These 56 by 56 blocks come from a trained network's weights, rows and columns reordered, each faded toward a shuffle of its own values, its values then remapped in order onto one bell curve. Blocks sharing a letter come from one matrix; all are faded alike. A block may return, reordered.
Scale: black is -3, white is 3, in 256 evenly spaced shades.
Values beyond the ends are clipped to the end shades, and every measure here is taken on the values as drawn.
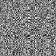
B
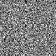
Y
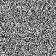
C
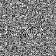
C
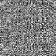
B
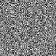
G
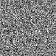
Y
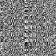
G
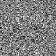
G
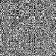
B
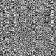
B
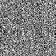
Y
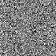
Y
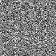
C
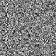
Y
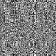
G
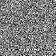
C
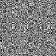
B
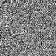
Y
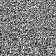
C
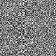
G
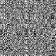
B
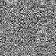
G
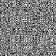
B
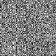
B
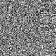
C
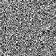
Y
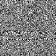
G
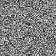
G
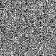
C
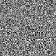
G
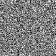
C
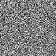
Y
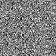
C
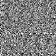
C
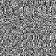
G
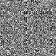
B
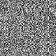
G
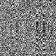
B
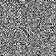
G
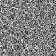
Y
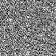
C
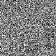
C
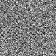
Y
